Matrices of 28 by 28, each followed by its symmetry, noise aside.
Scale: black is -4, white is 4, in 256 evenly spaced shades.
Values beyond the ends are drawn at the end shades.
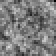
symmetric across the other diagonal.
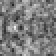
mirrored top to bottom.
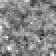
no symmetry.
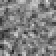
antisymmetric.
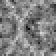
mirrored top to bottom.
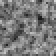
no symmetry.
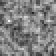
symmetric across the other diagonal.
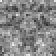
mirrored left to right.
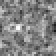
mirrored top to bottom.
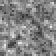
symmetric across the other diagonal.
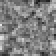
antisymmetric.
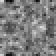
mirrored top to bottom.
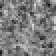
no symmetry.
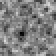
symmetric across the other diagonal.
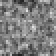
mirrored top to bottom.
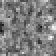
mirrored top to bottom.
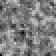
symmetric across the other diagonal.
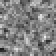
no symmetry.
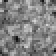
symmetric across the other diagonal.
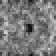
mirrored top to bottom.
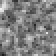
no symmetry.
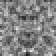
mirrored left to right.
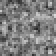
mirrored top to bottom.
